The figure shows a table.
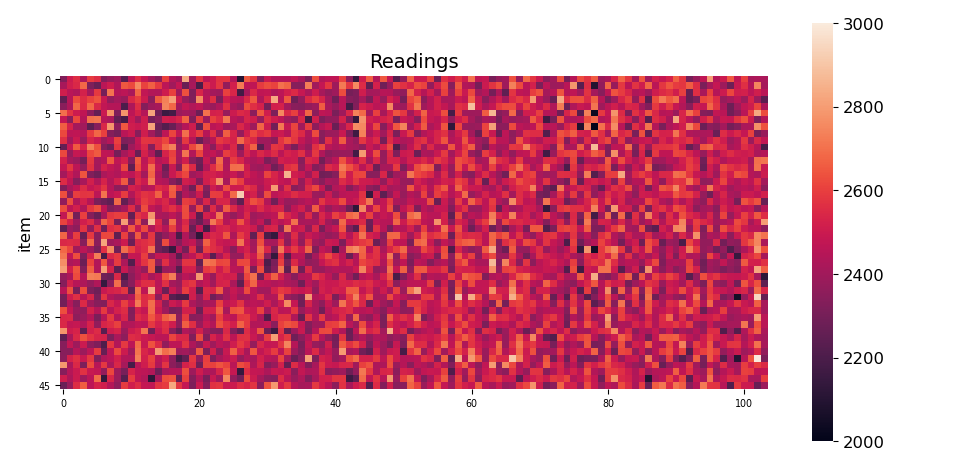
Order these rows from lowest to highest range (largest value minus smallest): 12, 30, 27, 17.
12, 30, 27, 17
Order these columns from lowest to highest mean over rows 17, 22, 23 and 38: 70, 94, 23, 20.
94, 20, 70, 23
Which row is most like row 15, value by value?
34
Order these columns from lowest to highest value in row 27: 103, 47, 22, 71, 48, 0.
47, 71, 103, 48, 22, 0
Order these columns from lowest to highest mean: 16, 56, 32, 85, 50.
50, 85, 16, 32, 56
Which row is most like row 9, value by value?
36
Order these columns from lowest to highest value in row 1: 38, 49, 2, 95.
95, 38, 2, 49
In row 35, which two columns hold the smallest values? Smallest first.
30, 35
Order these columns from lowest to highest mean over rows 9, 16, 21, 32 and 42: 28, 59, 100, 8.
8, 28, 100, 59
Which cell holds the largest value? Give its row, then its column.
41, 102
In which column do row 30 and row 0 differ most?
43
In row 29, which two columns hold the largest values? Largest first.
78, 20
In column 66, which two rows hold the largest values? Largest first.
41, 32
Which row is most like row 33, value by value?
39
